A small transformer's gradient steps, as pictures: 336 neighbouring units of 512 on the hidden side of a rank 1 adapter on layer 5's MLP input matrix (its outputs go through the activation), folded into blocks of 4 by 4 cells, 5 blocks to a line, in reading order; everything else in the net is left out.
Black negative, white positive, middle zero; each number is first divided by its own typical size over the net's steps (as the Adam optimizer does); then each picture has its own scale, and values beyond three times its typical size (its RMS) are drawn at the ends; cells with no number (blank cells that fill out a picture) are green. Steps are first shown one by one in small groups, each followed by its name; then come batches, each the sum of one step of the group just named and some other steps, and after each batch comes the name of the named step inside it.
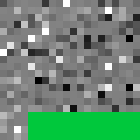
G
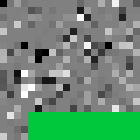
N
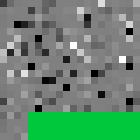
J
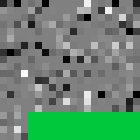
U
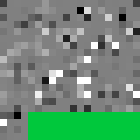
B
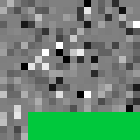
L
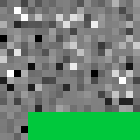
J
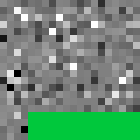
L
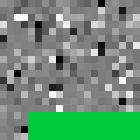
L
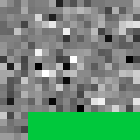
L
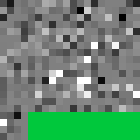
B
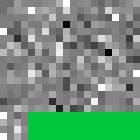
G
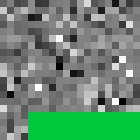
U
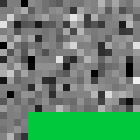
J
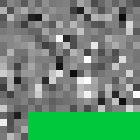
B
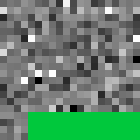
G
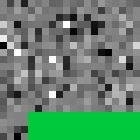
J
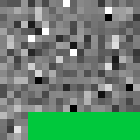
G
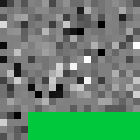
B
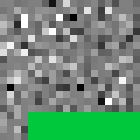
G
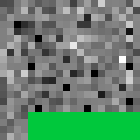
J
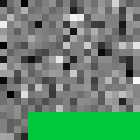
N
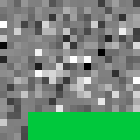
B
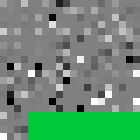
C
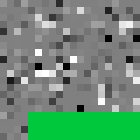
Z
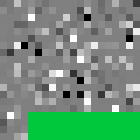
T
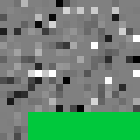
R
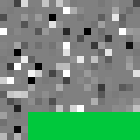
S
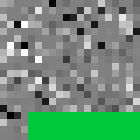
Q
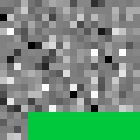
S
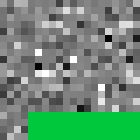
Z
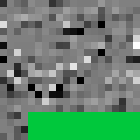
R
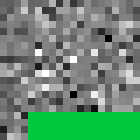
Z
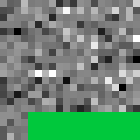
R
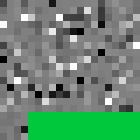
T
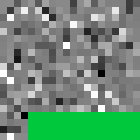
S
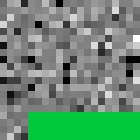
R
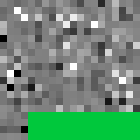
S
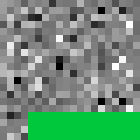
Q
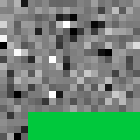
Q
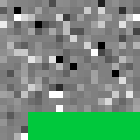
Q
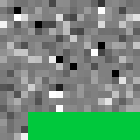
Q
